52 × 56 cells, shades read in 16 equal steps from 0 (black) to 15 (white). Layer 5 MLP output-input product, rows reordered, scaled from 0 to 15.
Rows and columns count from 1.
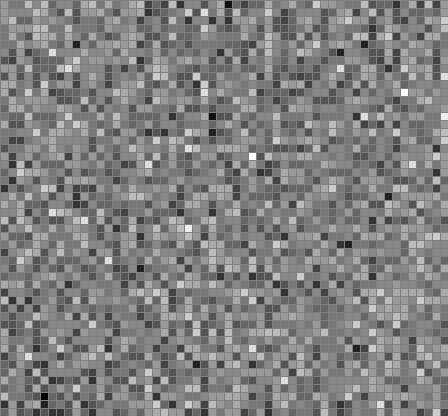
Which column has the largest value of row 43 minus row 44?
45
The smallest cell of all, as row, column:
50, 6
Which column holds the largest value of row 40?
24
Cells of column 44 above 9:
4
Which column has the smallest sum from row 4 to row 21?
27
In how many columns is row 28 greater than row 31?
21
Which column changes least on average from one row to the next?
16
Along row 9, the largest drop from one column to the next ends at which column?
44
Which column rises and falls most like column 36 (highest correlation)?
41
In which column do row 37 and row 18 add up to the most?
20
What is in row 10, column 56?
13
